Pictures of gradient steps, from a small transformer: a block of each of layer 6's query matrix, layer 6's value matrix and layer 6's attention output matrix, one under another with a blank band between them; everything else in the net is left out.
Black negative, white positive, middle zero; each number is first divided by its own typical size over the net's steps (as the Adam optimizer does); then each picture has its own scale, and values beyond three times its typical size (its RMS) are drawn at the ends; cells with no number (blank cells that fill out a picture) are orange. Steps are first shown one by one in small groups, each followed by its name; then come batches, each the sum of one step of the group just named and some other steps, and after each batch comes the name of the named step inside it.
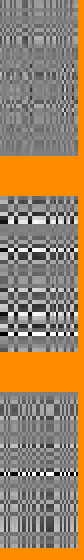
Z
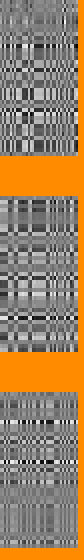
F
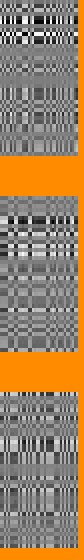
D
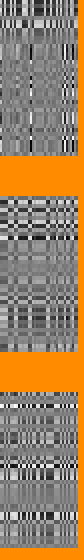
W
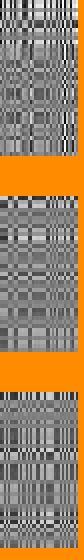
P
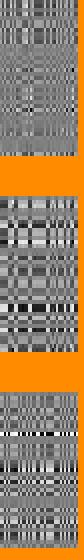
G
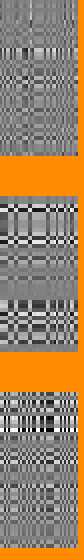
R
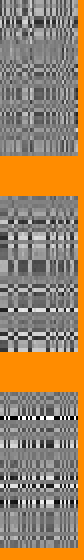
D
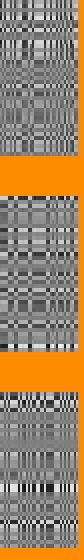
P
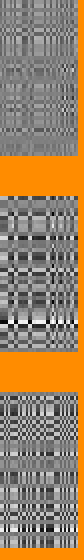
Z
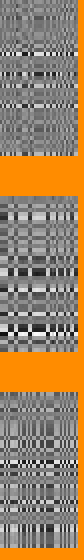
Z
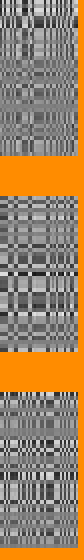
P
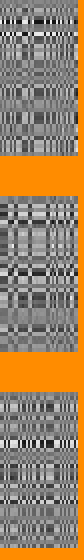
D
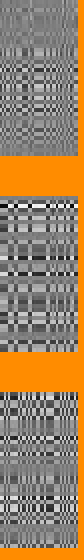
R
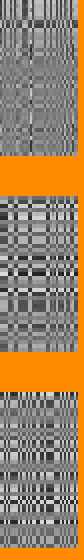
P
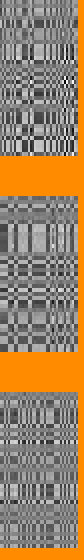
D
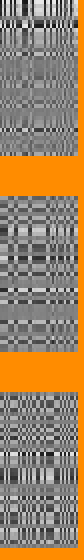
P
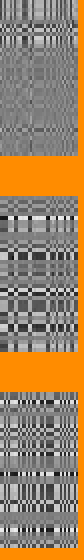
Z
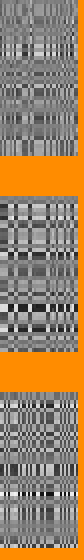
G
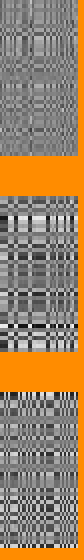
Z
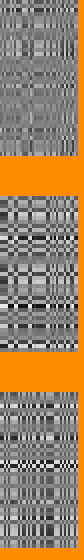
W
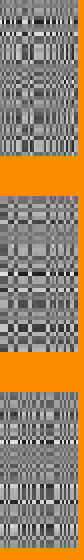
D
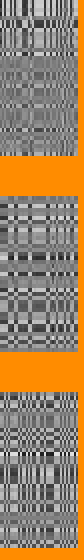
P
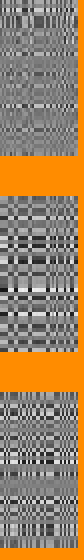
Z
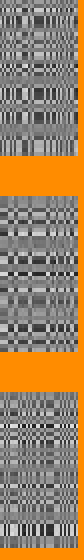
D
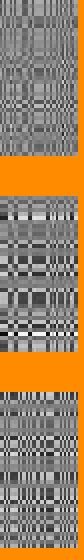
Z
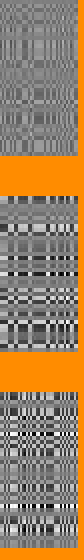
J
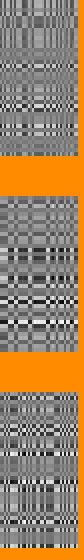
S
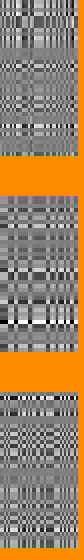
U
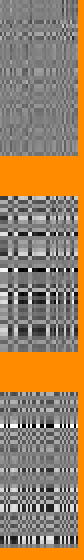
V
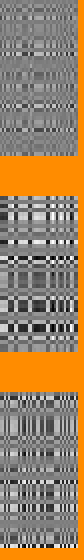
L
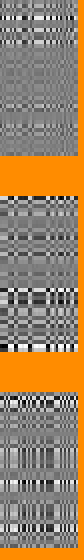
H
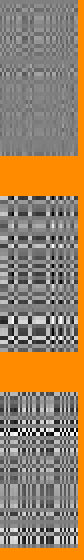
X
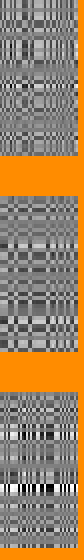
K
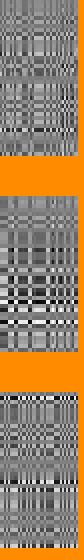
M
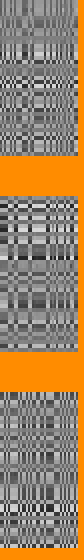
K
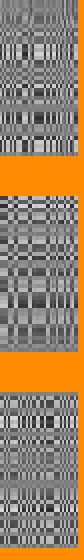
V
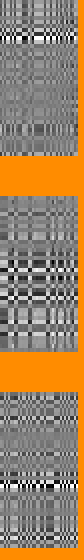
M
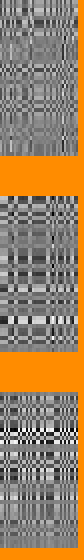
X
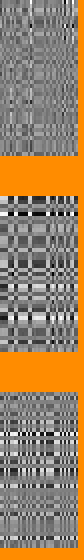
X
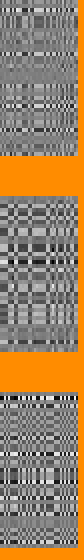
M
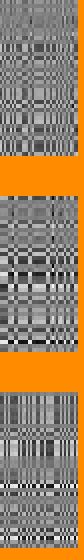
X
